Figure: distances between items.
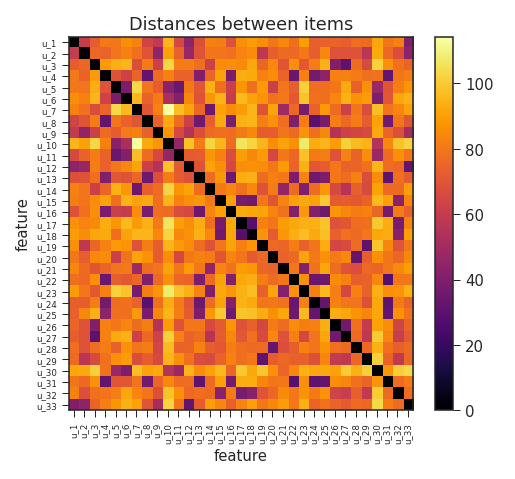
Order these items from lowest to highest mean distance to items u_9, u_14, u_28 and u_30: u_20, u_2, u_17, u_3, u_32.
u_20, u_2, u_3, u_32, u_17
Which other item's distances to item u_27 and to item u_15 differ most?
u_3
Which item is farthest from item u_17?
u_10
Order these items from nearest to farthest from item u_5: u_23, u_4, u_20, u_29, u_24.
u_20, u_4, u_24, u_29, u_23
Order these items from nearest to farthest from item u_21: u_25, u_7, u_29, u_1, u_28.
u_7, u_28, u_29, u_1, u_25
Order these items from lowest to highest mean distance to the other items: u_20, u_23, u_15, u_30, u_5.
u_5, u_20, u_15, u_23, u_30
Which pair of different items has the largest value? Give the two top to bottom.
u_7, u_10
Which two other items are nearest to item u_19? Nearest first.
u_29, u_2
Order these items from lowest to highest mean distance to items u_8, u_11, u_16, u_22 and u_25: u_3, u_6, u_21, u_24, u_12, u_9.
u_24, u_6, u_12, u_9, u_21, u_3
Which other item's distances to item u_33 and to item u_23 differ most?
u_12
